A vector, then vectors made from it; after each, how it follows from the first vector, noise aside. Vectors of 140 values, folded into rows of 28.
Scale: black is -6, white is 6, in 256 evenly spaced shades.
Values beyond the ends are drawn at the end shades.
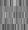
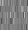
wrapped around, negated, partly zeroed.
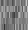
wrapped around, negated.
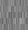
wrapped around, shrunk.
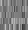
wrapped around, negated.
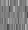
wrapped around, negated, partly zeroed.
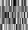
negated, scaled up.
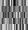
negated, scaled up.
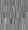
wrapped around, shrunk.
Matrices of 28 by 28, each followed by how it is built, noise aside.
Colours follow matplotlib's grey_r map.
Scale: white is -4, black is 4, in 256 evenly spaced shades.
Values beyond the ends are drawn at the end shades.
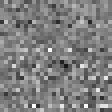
uneven rows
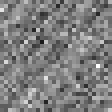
Hankel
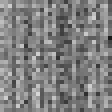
blocks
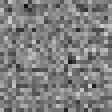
blocks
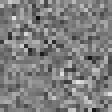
block diagonal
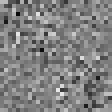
block diagonal
